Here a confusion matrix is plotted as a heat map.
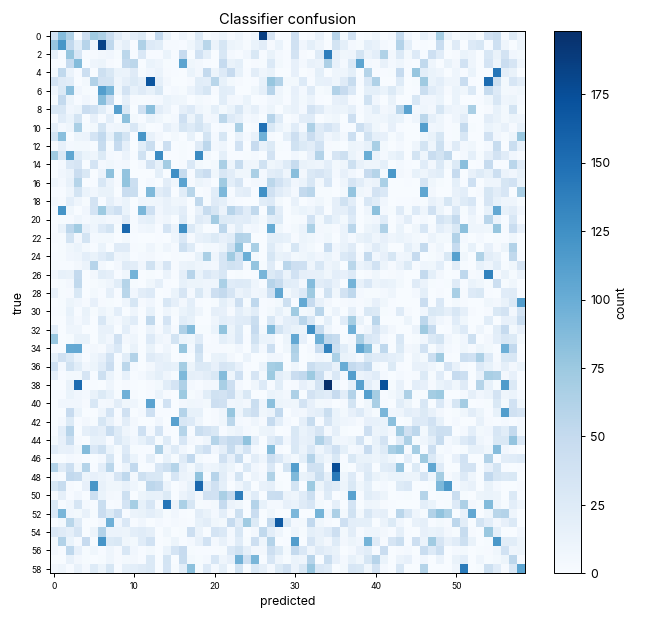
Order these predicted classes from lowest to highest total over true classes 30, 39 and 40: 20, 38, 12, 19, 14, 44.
38, 19, 14, 44, 20, 12
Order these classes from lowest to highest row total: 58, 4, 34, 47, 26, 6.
4, 26, 6, 58, 34, 47
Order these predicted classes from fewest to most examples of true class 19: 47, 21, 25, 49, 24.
49, 21, 24, 47, 25
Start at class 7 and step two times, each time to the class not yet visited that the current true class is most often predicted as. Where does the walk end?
2
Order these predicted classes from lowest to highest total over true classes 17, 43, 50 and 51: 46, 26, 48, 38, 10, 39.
38, 48, 39, 10, 26, 46
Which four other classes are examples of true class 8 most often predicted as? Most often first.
44, 12, 52, 43
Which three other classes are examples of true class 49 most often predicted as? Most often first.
18, 5, 48
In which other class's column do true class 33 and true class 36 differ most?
30
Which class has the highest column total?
27
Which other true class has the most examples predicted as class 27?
21
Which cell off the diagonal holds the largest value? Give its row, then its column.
38, 34
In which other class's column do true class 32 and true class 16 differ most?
17
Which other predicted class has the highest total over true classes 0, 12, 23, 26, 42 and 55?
6
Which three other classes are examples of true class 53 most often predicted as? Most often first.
28, 7, 24
